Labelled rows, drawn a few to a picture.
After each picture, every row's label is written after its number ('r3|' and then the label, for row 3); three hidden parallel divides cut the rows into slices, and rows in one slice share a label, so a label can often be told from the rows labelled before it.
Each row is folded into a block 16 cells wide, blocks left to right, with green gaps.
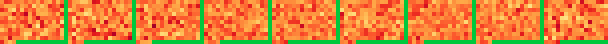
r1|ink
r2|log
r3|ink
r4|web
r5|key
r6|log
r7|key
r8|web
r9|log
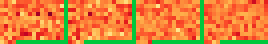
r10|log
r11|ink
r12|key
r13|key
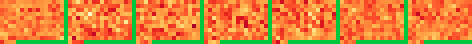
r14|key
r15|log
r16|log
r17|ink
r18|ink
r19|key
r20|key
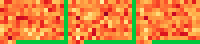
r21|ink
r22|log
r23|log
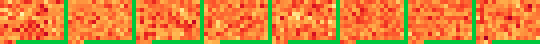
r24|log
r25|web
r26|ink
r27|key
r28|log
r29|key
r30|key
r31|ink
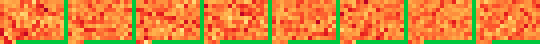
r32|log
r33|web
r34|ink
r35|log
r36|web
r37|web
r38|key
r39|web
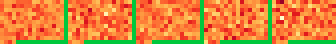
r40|web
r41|ink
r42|key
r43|log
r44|ink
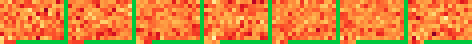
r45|log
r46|log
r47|web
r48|log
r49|web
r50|web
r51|log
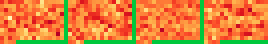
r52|ink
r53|ink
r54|web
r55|log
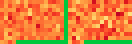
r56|web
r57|log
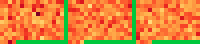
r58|log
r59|key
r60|web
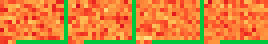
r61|key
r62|key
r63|web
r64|web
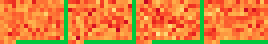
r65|key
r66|ink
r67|ink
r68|key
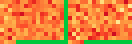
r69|key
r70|log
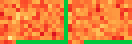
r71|web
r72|key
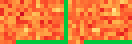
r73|key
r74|key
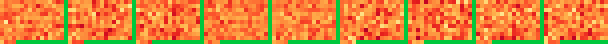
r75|web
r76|log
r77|log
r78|web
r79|web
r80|log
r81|ink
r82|log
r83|log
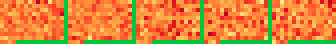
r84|key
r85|key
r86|log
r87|ink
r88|log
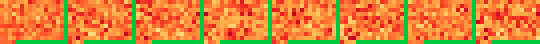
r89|web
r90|ink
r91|ink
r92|log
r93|ink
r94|ink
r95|key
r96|ink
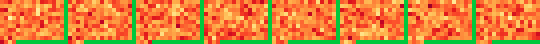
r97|ink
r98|ink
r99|ink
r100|log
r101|log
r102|ink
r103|log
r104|log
